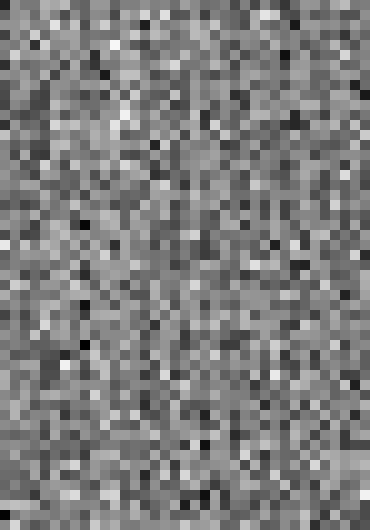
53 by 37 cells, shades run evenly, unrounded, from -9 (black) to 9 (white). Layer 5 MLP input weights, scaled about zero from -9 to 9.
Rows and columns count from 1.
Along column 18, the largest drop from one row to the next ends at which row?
11
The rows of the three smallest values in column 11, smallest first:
8, 10, 19
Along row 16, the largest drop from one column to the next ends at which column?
4
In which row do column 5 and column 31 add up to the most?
33
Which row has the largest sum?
47
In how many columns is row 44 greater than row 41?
23
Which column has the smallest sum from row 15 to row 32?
18
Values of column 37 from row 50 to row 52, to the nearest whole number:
8 -4 -4
